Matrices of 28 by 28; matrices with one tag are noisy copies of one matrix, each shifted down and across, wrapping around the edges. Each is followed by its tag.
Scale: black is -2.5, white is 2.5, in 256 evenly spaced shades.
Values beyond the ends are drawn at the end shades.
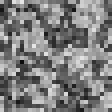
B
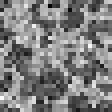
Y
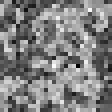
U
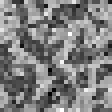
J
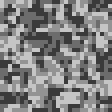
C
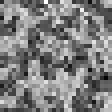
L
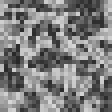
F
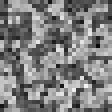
J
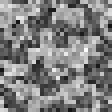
L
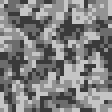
J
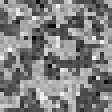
L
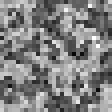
L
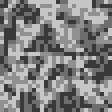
F
